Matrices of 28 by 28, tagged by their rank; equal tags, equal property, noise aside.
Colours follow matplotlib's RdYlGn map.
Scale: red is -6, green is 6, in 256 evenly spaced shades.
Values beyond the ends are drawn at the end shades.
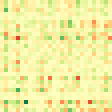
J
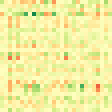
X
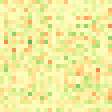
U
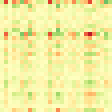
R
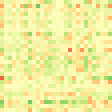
J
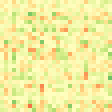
J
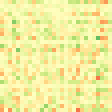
J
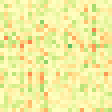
U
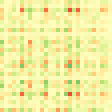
R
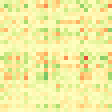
X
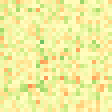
U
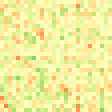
U
